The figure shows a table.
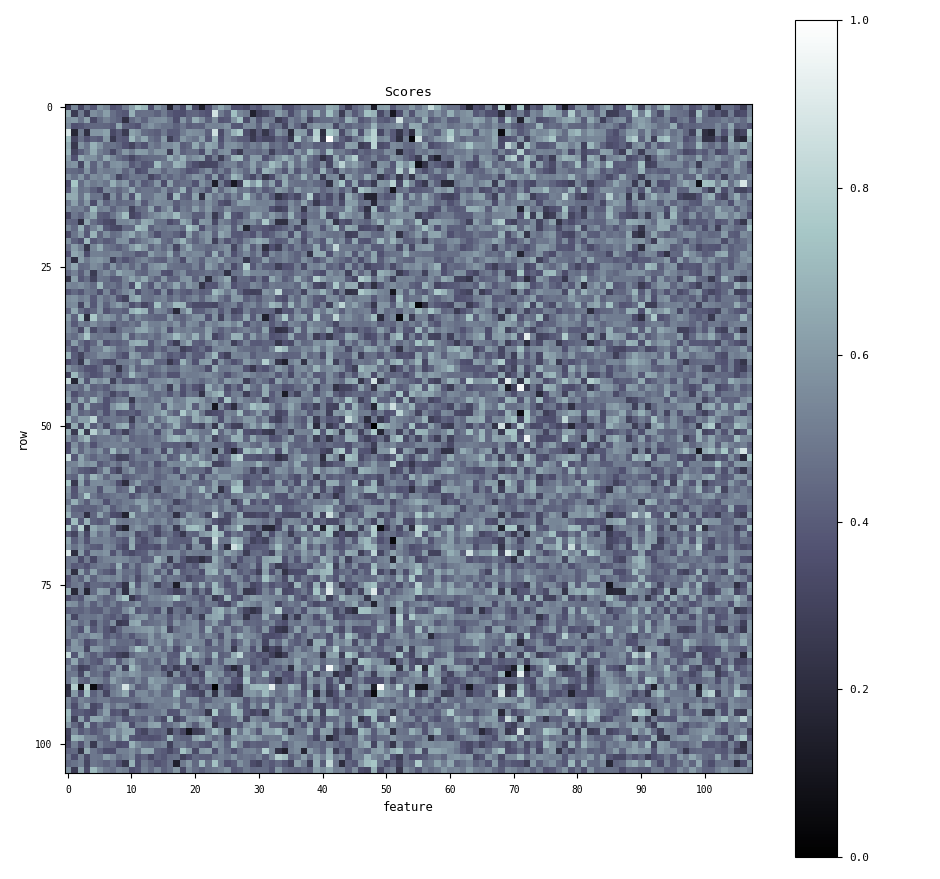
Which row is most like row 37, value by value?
32
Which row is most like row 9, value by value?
31
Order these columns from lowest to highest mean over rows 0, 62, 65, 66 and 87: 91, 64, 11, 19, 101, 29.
29, 101, 64, 19, 11, 91
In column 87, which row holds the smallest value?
76
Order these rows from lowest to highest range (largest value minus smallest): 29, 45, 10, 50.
10, 45, 29, 50
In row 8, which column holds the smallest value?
58
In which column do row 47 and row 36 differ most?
26
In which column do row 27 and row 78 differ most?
39
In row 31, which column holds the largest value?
43
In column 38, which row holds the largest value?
14
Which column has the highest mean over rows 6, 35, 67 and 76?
48
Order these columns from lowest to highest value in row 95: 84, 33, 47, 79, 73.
84, 73, 33, 47, 79
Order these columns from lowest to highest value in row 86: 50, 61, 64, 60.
50, 61, 64, 60
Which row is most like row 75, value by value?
103
